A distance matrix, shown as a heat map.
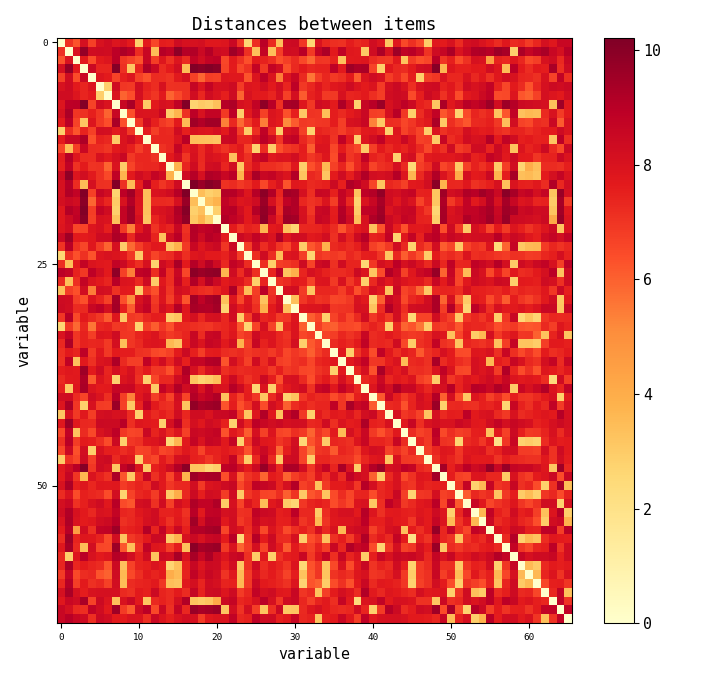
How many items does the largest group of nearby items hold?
12
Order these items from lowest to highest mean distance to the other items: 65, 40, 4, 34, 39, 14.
14, 34, 40, 4, 65, 39
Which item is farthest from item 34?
1
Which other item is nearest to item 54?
62
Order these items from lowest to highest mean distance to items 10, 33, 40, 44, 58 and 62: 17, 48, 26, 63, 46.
26, 46, 63, 48, 17
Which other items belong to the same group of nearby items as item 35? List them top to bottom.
37
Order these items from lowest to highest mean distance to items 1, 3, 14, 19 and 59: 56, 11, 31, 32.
31, 56, 32, 11
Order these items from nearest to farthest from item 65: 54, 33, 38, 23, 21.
33, 54, 38, 23, 21
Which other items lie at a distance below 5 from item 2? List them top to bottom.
36, 44, 55
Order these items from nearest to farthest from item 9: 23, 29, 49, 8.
49, 29, 23, 8
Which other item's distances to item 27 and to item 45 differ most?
56
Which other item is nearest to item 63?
38
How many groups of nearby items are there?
12
